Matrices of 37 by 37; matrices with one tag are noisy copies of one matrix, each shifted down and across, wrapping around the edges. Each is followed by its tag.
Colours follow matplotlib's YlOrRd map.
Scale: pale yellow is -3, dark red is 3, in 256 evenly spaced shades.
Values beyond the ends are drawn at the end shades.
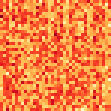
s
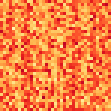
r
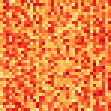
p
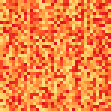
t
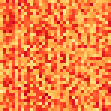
p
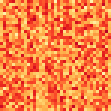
s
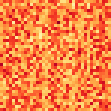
r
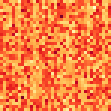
s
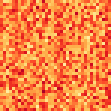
r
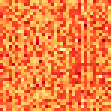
p
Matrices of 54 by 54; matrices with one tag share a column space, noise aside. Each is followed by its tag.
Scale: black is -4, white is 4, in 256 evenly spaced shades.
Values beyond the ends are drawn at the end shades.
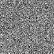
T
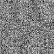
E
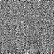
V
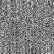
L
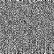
V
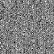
E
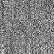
E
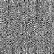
L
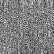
L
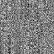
E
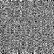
V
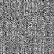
L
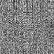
L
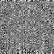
V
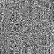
E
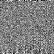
V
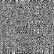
V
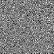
T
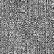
L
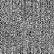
L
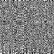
V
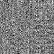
E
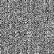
L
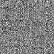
E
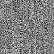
E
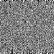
V
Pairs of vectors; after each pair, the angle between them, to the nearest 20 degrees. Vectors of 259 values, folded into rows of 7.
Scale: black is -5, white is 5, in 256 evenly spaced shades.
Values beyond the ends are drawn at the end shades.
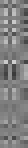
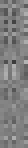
160 degrees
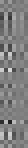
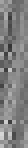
40 degrees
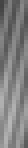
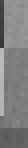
100 degrees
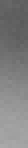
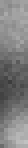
100 degrees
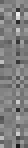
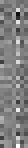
160 degrees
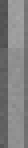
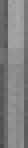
20 degrees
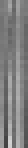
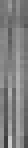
20 degrees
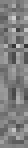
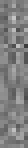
20 degrees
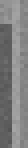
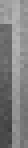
20 degrees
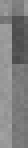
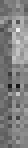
140 degrees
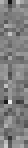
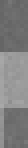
100 degrees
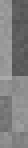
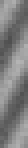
100 degrees
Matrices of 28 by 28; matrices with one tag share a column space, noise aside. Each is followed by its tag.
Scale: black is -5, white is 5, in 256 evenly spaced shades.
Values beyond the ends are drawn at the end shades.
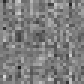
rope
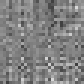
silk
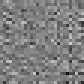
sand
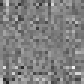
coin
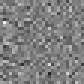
sand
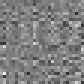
sand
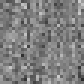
rope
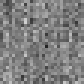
rope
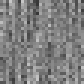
rope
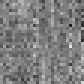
rope
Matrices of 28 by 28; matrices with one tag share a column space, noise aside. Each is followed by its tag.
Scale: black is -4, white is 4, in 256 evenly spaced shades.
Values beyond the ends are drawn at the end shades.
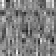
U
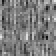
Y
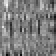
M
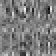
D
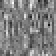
M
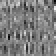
Y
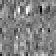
D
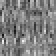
U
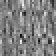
U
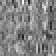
Y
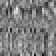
D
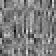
U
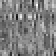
M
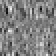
D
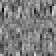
D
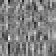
Y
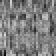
M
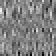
D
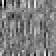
M
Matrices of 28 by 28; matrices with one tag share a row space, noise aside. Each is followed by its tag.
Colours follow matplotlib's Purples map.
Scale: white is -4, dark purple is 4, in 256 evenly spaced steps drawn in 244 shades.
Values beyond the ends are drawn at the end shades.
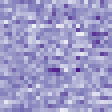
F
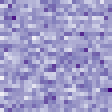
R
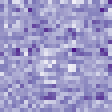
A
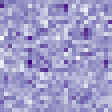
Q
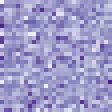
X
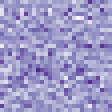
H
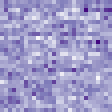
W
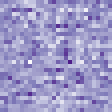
F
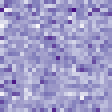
R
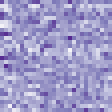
R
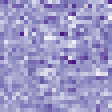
A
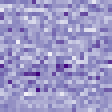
X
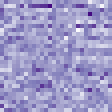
H
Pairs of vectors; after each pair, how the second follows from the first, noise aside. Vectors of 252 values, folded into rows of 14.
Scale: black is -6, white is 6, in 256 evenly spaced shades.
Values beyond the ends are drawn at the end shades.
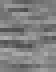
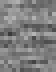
reversed.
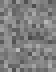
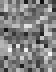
reversed, scaled up.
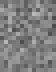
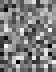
reversed, scaled up.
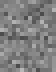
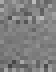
wrapped around, partly zeroed.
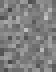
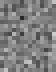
wrapped around, negated.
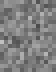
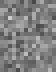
reversed.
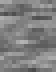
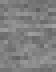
wrapped around, negated, shrunk.
